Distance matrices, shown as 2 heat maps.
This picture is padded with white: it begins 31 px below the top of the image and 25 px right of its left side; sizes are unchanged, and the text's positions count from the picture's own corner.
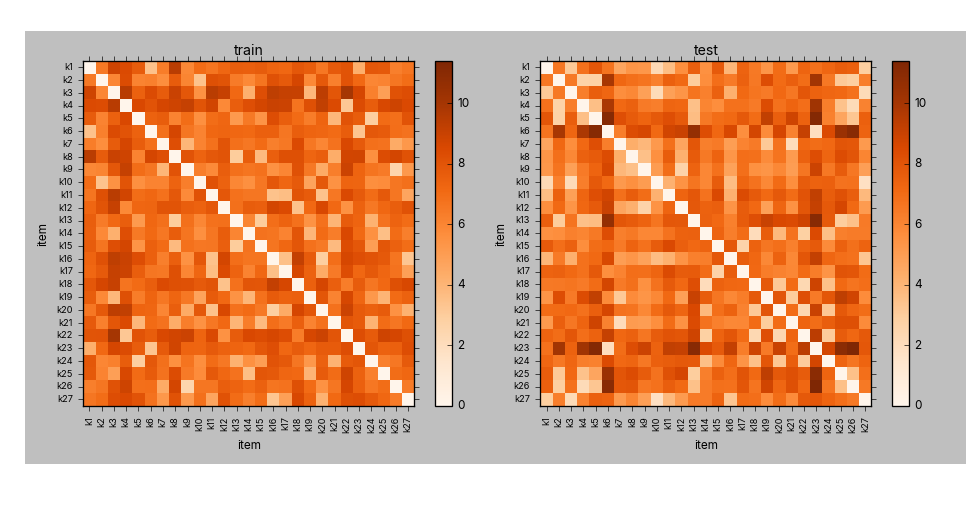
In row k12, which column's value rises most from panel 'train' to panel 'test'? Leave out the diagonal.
k18
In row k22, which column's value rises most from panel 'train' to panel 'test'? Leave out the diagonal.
k4
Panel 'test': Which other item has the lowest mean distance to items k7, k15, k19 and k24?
k21
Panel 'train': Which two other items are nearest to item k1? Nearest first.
k6, k23
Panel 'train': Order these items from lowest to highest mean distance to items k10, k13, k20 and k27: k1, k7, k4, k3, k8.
k7, k8, k1, k3, k4
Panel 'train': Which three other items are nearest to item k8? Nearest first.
k13, k15, k21
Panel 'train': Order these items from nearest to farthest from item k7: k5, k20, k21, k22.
k20, k21, k5, k22
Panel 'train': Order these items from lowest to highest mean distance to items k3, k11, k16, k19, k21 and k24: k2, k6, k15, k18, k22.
k15, k2, k6, k18, k22
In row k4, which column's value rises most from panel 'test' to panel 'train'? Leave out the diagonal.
k26
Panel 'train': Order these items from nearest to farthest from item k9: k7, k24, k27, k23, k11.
k7, k27, k11, k24, k23
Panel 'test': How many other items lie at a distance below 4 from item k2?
5
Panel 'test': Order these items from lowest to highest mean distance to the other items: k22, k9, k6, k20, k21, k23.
k9, k21, k20, k22, k6, k23
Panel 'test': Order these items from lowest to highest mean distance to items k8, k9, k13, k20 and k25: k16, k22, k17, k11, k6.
k16, k22, k17, k11, k6
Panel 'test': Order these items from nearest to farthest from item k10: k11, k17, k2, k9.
k11, k9, k2, k17
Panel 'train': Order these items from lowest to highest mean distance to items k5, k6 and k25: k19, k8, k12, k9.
k19, k9, k12, k8
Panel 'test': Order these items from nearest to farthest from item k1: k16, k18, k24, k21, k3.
k3, k16, k21, k18, k24
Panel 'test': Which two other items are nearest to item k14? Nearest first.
k18, k22
